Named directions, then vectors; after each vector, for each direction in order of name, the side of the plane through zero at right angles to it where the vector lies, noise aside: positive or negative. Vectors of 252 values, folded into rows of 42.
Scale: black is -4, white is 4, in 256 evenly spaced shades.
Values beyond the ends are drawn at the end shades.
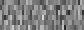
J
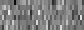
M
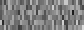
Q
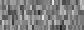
positive, negative, negative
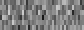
negative, positive, positive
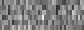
positive, negative, negative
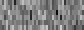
positive, positive, negative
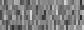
negative, negative, positive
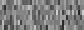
negative, negative, negative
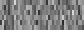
negative, negative, negative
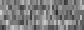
positive, positive, negative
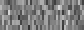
negative, positive, negative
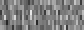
negative, negative, positive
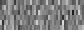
positive, positive, positive
